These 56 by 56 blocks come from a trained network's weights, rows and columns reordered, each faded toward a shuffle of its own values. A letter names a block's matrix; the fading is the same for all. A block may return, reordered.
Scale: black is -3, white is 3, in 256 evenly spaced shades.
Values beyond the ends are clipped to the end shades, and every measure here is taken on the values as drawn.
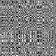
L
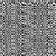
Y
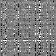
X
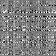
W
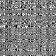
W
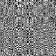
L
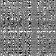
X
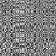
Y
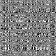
W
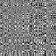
L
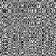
L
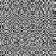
Y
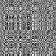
Y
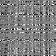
W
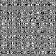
W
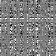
X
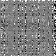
X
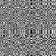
Y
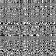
W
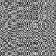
Y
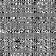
W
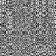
Y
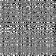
W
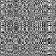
Y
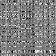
W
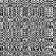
Y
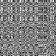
Y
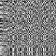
Y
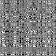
W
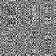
L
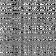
W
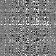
X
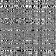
W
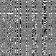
X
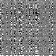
X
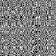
L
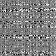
W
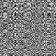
Y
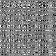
W
